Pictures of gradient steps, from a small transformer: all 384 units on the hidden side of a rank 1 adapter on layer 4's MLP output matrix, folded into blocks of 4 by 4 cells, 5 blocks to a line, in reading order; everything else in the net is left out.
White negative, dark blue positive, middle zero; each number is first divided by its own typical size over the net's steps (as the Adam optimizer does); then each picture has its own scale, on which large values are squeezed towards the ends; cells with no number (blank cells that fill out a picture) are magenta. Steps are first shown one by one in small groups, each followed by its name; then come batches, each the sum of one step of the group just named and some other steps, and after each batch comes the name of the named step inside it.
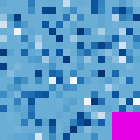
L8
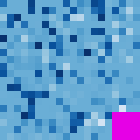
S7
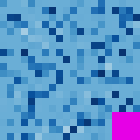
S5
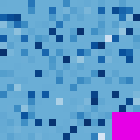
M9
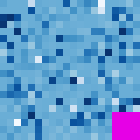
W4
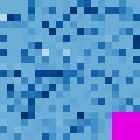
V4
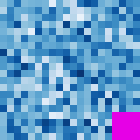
M9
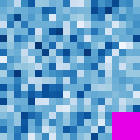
S7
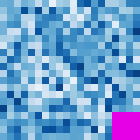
L8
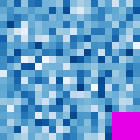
S7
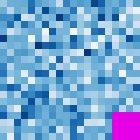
S7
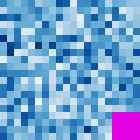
S7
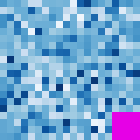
W4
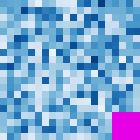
L8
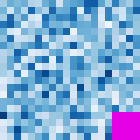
V4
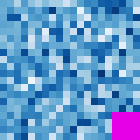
S5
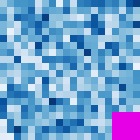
S7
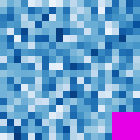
W4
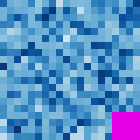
S5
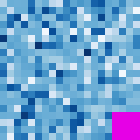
S7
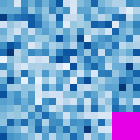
L8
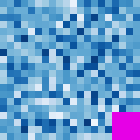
M9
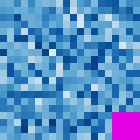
M9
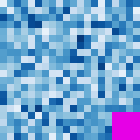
W4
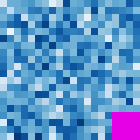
L8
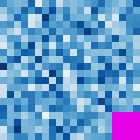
L8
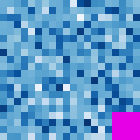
M9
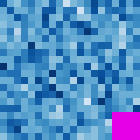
L8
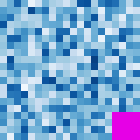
W4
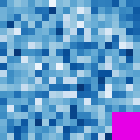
L8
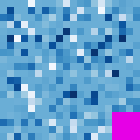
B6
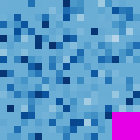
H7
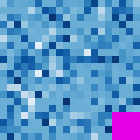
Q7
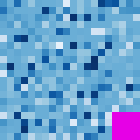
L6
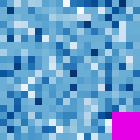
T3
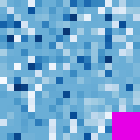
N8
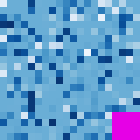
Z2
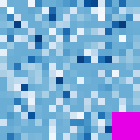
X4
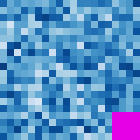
Q7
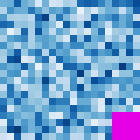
T3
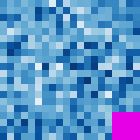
L6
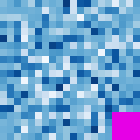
H7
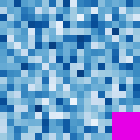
H7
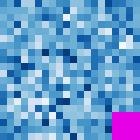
Q7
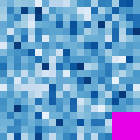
T3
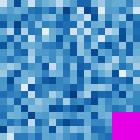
B6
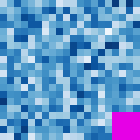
L6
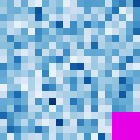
T3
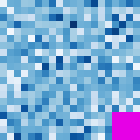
X4
